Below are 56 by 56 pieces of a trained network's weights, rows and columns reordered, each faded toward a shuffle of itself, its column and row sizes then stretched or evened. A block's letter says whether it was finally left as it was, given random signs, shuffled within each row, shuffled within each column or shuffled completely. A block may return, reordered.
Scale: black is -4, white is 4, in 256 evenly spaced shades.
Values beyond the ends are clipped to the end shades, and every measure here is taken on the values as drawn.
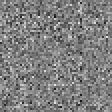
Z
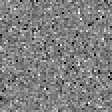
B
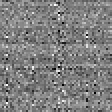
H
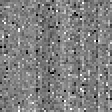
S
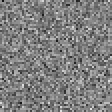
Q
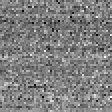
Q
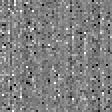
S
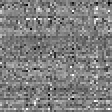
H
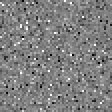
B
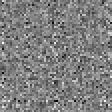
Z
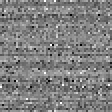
Q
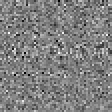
H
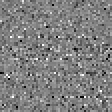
Q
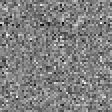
Z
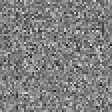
Z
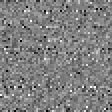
Q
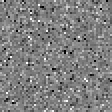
B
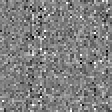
Z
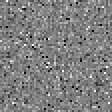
B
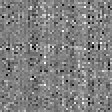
H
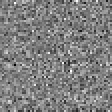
H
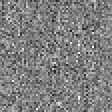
S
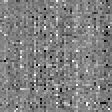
H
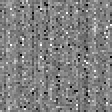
S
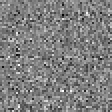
Z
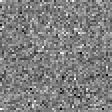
Q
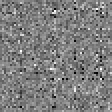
Z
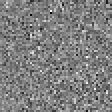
S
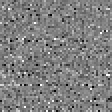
Q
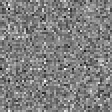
H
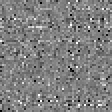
Z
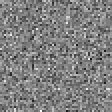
Z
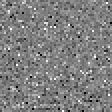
B
